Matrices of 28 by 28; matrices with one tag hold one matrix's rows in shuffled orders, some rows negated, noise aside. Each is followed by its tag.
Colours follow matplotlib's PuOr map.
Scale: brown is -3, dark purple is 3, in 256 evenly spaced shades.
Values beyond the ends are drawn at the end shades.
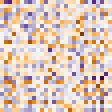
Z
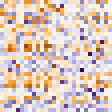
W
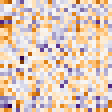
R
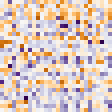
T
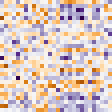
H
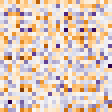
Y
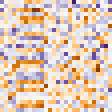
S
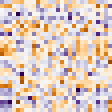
R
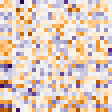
R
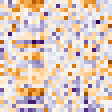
S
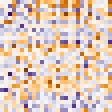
T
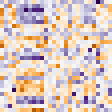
S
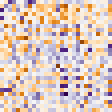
T
